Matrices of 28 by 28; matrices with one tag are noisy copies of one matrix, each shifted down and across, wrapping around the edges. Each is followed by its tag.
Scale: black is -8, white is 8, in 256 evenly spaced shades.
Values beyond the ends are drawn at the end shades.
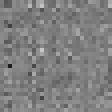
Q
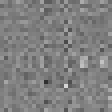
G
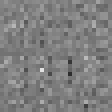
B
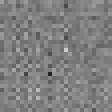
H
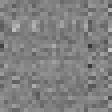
G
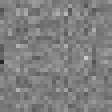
B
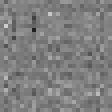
B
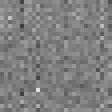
H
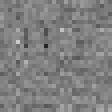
B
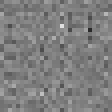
B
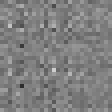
Q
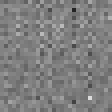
H
